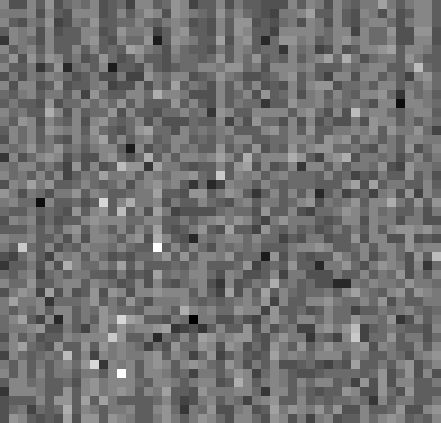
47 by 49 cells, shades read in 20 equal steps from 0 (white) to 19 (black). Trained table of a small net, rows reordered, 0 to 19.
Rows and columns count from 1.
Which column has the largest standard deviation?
18
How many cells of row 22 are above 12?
9
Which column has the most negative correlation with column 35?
19
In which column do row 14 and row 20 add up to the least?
25
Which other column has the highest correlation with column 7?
29
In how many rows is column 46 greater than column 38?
19
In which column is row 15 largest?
49
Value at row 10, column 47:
11
